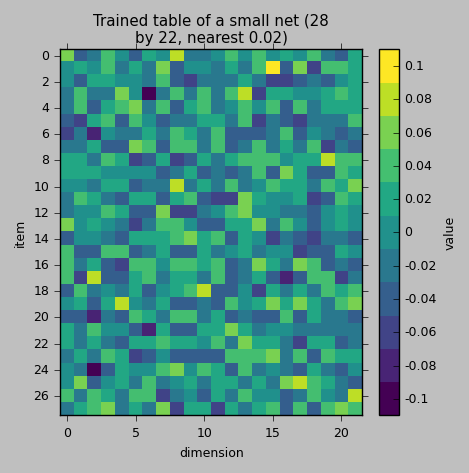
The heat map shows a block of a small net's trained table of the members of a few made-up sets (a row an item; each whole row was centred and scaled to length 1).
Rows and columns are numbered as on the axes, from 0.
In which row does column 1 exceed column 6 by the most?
3
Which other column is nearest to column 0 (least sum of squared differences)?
14
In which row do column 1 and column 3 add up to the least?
17
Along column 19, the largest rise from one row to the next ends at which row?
8
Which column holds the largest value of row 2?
7
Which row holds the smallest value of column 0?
6
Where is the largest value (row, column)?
1, 15
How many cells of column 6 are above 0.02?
5
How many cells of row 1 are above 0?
11
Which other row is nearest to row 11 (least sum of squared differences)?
9
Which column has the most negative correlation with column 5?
12
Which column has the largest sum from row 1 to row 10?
21
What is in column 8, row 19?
-0.04
